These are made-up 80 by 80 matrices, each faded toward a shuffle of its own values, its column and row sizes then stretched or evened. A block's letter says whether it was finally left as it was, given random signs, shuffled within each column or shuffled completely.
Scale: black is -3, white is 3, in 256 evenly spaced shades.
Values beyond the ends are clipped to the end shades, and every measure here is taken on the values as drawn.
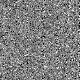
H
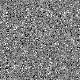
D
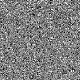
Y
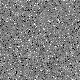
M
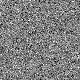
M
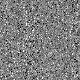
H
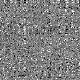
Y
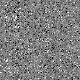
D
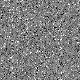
H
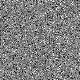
H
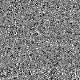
D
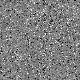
H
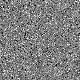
M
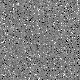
H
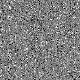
H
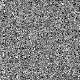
D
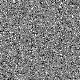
H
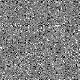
Y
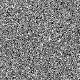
H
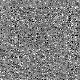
Y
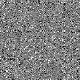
Y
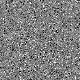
H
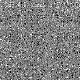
Y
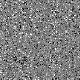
Y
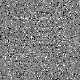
Y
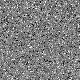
M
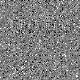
Y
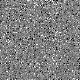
D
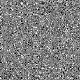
Y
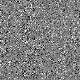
D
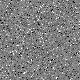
M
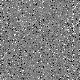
H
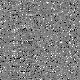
Y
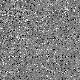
D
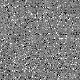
Y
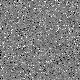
M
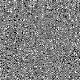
Y
